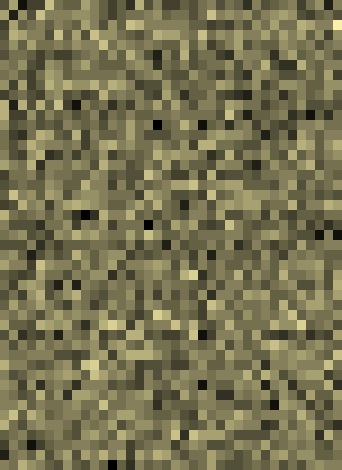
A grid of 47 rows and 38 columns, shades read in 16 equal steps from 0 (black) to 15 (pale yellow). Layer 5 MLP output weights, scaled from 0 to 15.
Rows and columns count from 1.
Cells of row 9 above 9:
7
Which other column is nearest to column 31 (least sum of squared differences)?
14
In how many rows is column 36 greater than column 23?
22
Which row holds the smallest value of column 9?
11
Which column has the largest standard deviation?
5
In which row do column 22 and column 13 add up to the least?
47
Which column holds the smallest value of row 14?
30
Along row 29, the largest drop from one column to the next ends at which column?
9
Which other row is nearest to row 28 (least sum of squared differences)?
19
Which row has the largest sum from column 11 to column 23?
33
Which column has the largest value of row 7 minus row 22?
10
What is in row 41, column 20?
6
